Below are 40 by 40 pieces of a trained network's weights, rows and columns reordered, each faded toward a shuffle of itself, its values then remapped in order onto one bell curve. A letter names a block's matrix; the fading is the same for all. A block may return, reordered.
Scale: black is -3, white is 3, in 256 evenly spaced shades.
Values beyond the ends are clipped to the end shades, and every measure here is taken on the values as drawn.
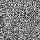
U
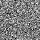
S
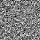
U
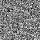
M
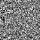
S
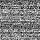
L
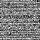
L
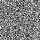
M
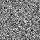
U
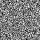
U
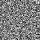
U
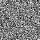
M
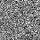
U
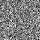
S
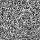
M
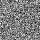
M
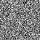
M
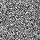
U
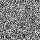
S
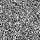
U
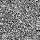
S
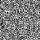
S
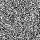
M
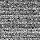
L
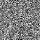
S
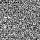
S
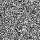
M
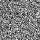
U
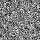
M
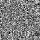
U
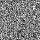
S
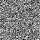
U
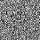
S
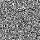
S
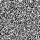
U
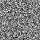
U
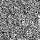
S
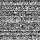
L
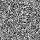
S
